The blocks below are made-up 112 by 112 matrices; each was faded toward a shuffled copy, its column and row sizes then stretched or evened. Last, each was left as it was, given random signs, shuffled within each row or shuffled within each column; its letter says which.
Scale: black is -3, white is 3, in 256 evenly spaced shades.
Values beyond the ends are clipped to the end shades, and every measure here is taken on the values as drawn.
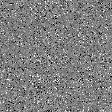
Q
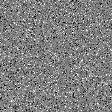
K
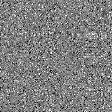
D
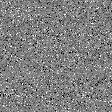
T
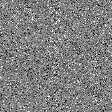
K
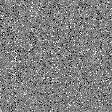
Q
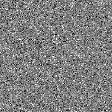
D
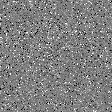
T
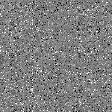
D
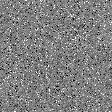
K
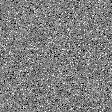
T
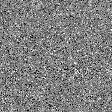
T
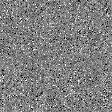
Q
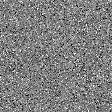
K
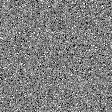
T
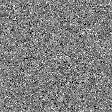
T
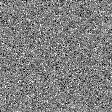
T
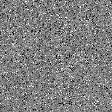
Q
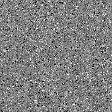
Q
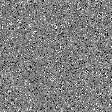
K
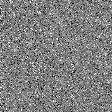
K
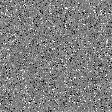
K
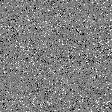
T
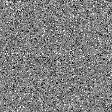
Q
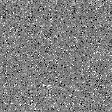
D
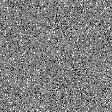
D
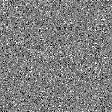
D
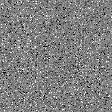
D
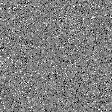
Q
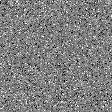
T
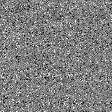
Q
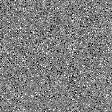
D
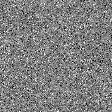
K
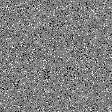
Q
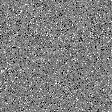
T
